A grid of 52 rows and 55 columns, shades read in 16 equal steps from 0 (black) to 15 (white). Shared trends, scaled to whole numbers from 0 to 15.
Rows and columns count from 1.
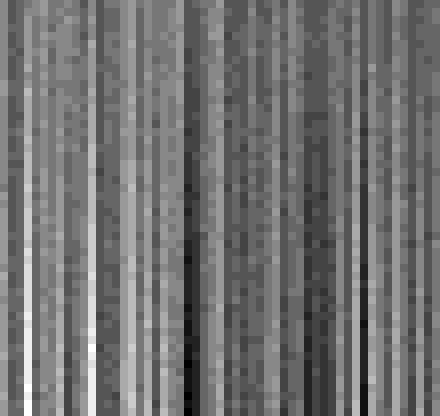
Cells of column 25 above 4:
13
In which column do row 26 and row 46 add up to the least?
24
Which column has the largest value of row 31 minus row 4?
12
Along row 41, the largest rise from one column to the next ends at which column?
47
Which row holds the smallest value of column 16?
11
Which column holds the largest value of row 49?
4
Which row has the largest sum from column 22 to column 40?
5
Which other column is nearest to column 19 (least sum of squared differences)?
45
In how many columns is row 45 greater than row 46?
18
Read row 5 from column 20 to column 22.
7 8 7
